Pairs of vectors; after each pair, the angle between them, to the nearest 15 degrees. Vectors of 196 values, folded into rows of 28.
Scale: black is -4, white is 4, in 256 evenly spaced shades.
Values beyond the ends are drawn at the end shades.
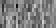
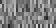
75 degrees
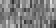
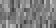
30 degrees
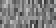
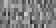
45 degrees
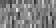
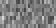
120 degrees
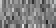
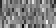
165 degrees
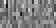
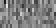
165 degrees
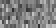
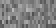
165 degrees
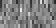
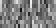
150 degrees
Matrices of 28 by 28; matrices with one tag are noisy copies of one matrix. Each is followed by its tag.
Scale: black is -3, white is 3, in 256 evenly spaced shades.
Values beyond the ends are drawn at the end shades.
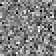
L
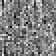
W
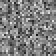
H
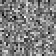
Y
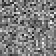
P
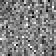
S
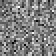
Y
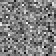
L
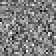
L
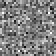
P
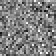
L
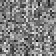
Y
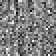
H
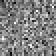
S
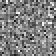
P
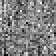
W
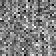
Y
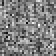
W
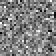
L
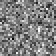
L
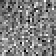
S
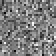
Y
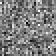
W
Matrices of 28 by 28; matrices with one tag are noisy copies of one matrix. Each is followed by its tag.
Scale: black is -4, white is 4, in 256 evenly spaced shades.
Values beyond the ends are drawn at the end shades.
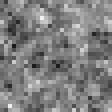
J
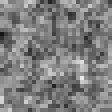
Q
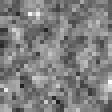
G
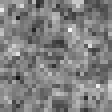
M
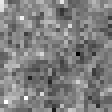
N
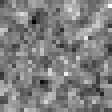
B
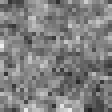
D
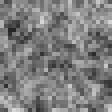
J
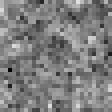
M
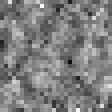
G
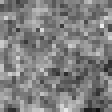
D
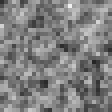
B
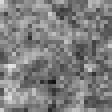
N
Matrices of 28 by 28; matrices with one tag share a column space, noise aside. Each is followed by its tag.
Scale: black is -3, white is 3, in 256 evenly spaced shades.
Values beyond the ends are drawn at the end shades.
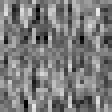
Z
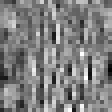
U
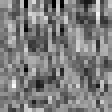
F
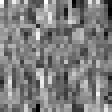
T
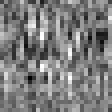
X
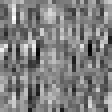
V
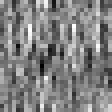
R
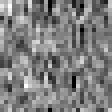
F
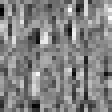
Z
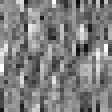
R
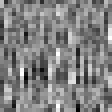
U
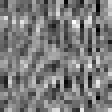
F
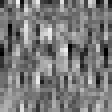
R
